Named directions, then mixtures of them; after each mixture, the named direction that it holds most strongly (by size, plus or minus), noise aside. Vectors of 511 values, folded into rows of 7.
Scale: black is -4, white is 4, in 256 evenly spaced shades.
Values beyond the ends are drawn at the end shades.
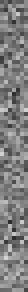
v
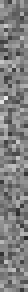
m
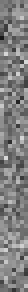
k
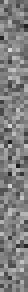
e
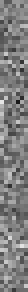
k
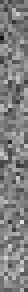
v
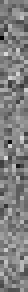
k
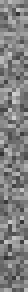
v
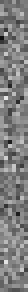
k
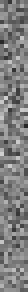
m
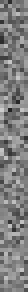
v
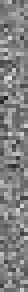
m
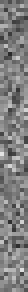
v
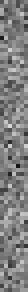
e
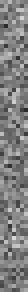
v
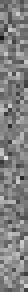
k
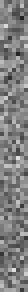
m
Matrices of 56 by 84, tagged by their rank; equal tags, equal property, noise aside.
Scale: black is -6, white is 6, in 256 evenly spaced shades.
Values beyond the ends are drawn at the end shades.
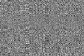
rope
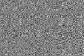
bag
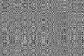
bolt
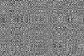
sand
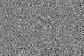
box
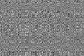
box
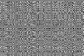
sand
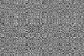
sand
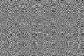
sand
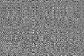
box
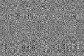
box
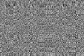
sand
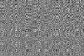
sand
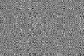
sand
